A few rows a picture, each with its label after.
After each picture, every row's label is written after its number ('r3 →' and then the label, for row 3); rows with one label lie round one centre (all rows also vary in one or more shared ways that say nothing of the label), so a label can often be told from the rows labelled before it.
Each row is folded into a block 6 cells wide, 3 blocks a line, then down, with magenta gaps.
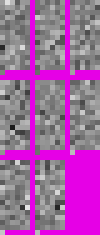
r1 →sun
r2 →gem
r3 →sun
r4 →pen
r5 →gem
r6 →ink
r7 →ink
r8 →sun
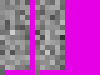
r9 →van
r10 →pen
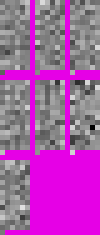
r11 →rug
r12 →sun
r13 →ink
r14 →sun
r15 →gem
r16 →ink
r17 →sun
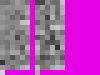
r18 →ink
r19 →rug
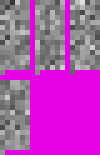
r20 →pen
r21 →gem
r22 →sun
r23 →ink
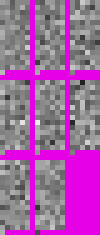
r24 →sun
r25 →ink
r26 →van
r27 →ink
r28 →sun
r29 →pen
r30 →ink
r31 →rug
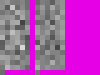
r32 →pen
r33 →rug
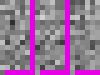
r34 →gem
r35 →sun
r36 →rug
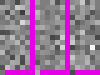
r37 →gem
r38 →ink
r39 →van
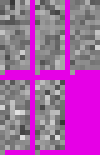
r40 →rug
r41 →van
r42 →ink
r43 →pen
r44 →sun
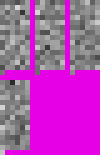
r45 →gem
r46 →gem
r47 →ink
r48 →pen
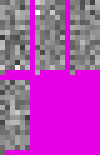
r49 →rug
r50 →gem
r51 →gem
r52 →pen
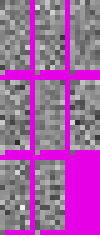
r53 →sun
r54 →pen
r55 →van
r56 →van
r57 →ink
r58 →van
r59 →gem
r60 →ink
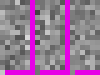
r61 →ink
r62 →van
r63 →pen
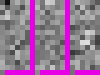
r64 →van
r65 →ink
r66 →gem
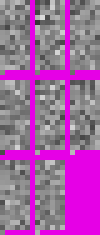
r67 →van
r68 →rug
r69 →pen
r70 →rug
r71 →sun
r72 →gem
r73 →gem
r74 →ink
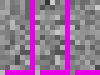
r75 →sun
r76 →pen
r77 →rug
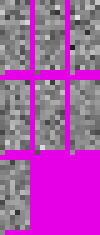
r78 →ink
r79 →van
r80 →sun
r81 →ink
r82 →van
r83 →ink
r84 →pen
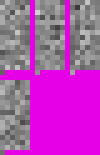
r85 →gem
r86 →ink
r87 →ink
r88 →gem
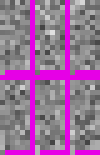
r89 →gem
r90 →van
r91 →sun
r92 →rug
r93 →pen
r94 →pen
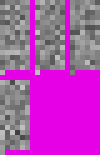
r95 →sun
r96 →sun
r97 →ink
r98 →pen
